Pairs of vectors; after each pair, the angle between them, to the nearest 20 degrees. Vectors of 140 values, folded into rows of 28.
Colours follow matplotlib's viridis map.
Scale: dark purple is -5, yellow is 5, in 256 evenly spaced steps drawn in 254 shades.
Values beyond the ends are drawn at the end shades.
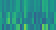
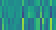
100 degrees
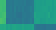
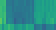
20 degrees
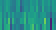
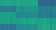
80 degrees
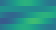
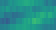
20 degrees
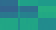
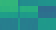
160 degrees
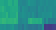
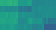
40 degrees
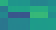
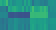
20 degrees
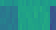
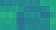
140 degrees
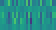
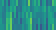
120 degrees
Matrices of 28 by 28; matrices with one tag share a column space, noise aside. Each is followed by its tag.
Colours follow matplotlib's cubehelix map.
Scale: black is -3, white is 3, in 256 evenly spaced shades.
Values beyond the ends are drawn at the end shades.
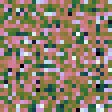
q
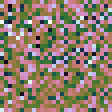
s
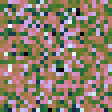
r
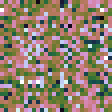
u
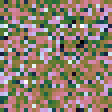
u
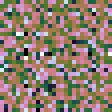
q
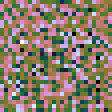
q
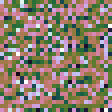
u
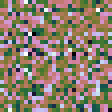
q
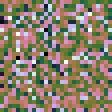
s
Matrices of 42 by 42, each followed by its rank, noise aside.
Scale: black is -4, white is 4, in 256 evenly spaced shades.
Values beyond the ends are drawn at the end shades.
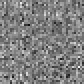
eight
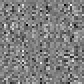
six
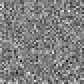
twelve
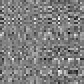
four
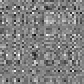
four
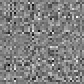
six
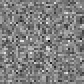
six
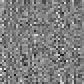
eight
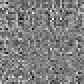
six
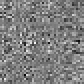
six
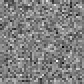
twelve
